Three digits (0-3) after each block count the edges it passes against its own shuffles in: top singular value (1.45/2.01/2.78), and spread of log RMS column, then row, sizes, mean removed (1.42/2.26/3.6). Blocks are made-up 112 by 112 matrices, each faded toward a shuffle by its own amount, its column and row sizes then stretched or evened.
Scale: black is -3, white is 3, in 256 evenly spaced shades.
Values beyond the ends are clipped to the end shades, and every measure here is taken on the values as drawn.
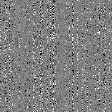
0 3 0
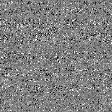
0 1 2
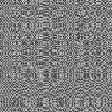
3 0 2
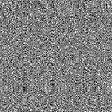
2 1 0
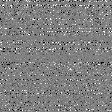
0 0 3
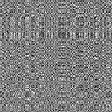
3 1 2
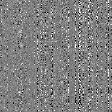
2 3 1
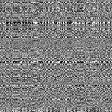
3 0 3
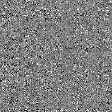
1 2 2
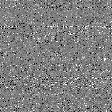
2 0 2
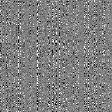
2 3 1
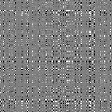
3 3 3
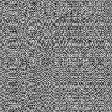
3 0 0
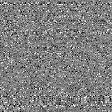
2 0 2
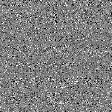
0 1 2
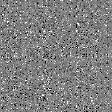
1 2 1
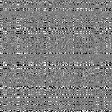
3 2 3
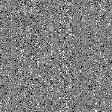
1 2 0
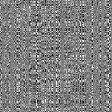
3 3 1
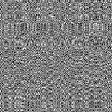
3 1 1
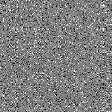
2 1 0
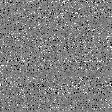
0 0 2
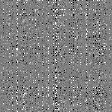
0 3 2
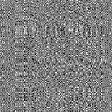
3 2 0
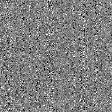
0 2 0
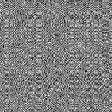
3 0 0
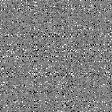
2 1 2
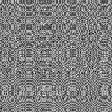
3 0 0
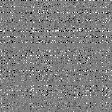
0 2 3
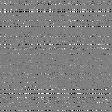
3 1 3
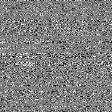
0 0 3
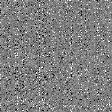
1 2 1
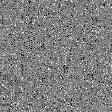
1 1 0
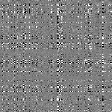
3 3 3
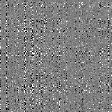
2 3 2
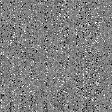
1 2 0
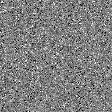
0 1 0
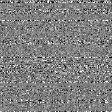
1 1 3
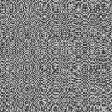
3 1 1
